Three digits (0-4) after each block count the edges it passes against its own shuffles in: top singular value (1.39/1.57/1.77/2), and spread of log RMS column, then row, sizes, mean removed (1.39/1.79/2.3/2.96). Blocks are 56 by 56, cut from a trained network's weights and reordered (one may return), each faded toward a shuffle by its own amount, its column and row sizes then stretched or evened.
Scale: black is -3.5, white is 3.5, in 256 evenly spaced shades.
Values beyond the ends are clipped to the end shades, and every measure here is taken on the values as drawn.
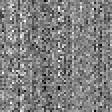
2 3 0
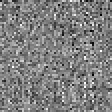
2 2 1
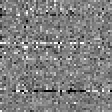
3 2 3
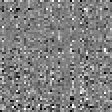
0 4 3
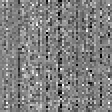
3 4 0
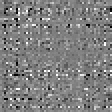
1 3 4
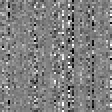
1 4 0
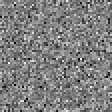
0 1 1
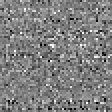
0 1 3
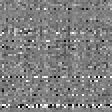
1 0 4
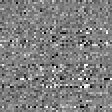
1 2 4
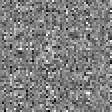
1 4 0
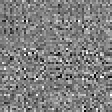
3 2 3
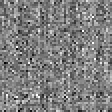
1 0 2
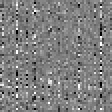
1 4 1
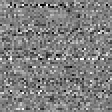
2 0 4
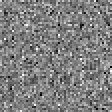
0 1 0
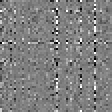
4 4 2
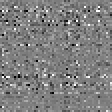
0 2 4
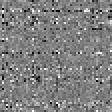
1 3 3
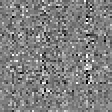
1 3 3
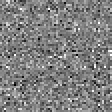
0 2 2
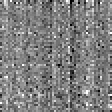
3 3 2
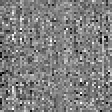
1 3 2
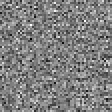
2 2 0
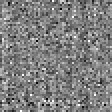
0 0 2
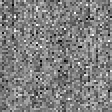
0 1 0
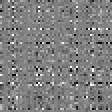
4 4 4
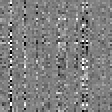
4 4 1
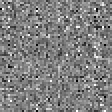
0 2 2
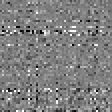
1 2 4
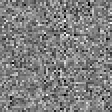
1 2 0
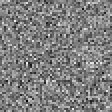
1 0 0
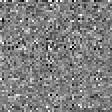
0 2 3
